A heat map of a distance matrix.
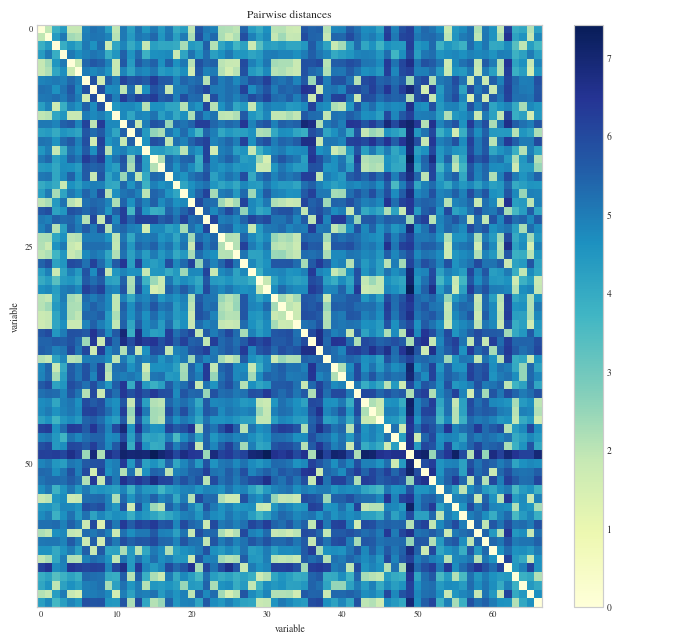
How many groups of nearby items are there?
9
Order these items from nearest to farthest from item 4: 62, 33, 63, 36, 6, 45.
33, 63, 45, 6, 36, 62
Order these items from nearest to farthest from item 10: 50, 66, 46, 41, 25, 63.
25, 63, 66, 50, 41, 46
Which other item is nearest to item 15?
30
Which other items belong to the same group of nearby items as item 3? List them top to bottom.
18
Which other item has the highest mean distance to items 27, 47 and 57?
11
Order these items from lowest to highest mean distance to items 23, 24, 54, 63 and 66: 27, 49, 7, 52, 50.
50, 27, 7, 52, 49
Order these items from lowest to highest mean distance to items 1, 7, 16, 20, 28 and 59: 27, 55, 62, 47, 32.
32, 55, 47, 27, 62
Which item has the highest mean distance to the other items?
49
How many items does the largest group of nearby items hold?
18
